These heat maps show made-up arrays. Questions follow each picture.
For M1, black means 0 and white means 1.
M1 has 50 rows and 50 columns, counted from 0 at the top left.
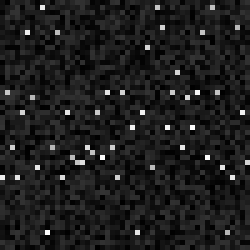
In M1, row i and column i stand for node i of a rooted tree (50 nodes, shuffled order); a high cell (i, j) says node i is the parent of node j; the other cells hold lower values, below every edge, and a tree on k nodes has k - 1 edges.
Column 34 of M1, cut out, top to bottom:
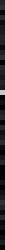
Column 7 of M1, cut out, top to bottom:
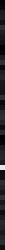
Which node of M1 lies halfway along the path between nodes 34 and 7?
30
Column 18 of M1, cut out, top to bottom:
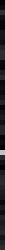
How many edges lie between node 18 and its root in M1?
3
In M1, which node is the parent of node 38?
25
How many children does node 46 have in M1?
3
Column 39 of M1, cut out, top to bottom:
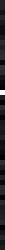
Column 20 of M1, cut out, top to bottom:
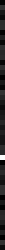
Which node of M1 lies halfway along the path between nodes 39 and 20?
1
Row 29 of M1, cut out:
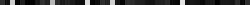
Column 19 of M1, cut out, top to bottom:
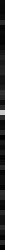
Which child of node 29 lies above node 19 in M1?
22
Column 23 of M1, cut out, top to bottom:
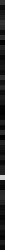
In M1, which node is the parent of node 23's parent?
14
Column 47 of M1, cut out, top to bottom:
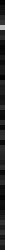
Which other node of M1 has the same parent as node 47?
32
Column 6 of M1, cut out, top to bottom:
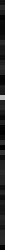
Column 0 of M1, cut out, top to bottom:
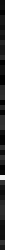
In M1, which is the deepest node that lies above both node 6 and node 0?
35
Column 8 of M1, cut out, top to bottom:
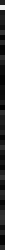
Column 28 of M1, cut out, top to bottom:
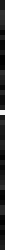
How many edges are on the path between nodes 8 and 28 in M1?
9
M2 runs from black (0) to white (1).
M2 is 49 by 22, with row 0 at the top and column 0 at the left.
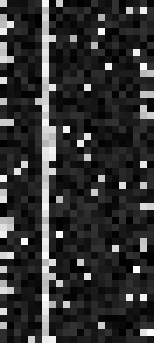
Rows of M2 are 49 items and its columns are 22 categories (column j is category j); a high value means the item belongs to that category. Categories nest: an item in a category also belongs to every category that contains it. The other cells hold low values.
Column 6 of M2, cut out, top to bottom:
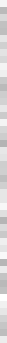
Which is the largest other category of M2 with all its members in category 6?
0
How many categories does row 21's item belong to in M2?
2
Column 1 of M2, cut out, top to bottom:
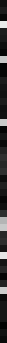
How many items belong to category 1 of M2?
7
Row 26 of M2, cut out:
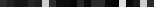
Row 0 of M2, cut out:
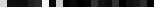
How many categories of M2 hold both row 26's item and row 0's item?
1
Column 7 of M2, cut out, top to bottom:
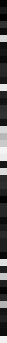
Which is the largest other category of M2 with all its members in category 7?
12
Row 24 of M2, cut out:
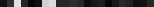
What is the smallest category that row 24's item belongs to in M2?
2
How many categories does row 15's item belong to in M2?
2
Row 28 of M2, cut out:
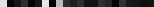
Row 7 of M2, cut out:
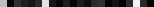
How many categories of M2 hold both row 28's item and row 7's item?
2
